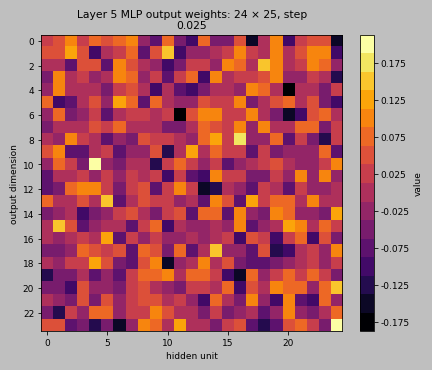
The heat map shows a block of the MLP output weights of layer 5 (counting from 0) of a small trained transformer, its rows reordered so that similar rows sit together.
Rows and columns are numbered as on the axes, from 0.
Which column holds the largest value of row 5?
6
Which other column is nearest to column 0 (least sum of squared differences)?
15
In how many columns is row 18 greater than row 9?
12
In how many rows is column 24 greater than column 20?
11
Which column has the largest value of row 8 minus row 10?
16
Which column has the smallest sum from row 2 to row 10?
20
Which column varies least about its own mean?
8
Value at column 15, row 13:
0.05
